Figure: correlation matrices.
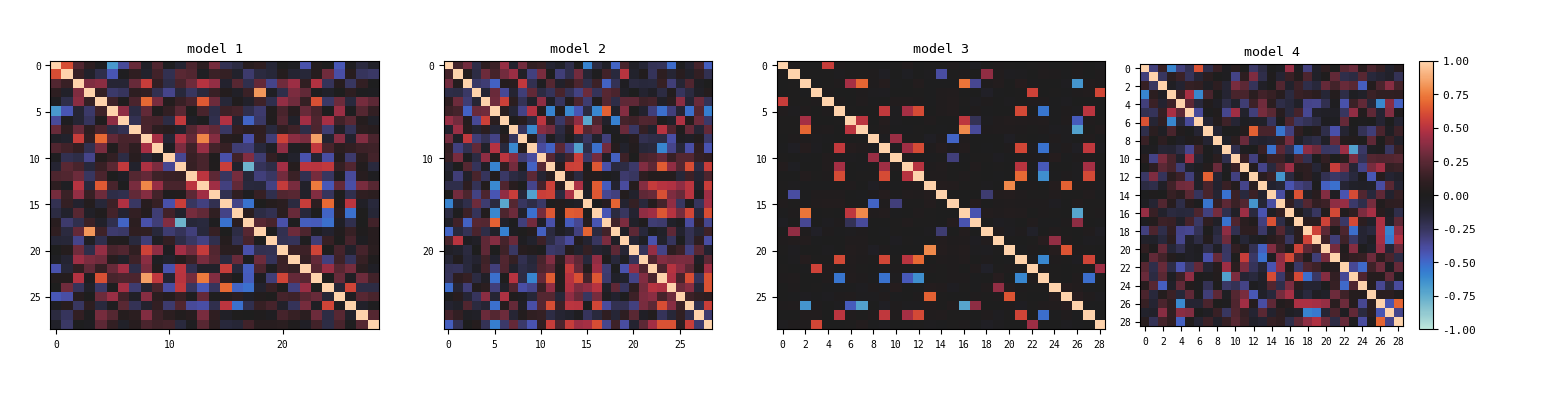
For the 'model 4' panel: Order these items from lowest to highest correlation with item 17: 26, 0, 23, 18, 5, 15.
15, 0, 18, 5, 26, 23
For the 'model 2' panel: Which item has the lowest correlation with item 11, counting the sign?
5
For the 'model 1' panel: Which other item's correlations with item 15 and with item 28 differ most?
24
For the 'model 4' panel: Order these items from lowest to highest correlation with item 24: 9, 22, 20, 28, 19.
22, 28, 9, 19, 20
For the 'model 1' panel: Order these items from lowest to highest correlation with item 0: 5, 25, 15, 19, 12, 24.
5, 25, 15, 19, 24, 12
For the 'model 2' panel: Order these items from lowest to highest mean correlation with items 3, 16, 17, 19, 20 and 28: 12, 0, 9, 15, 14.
0, 9, 12, 14, 15
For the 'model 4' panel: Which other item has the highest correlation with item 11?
21
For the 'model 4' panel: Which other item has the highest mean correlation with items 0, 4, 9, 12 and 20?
6
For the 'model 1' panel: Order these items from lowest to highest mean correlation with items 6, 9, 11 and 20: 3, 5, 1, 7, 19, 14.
3, 19, 7, 14, 1, 5
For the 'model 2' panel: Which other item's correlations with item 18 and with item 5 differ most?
15
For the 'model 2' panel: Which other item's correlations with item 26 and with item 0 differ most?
28
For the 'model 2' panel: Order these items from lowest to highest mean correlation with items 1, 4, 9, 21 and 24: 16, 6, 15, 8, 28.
8, 15, 28, 16, 6
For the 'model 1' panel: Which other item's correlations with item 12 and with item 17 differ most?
11
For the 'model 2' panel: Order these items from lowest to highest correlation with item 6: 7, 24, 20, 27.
24, 7, 20, 27
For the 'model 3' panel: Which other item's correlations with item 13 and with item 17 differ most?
20
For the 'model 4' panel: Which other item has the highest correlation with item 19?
18
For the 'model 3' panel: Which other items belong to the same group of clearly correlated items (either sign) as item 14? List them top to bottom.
1, 18
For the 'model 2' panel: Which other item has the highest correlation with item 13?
16
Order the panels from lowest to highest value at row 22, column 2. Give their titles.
model 2, model 3, model 1, model 4
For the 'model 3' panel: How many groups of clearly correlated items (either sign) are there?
8
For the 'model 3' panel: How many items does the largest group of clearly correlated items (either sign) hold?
7
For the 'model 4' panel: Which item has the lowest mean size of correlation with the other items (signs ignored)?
8
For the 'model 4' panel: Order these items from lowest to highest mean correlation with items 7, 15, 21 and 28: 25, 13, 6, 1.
13, 6, 1, 25
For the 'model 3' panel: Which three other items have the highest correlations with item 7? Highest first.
16, 2, 6
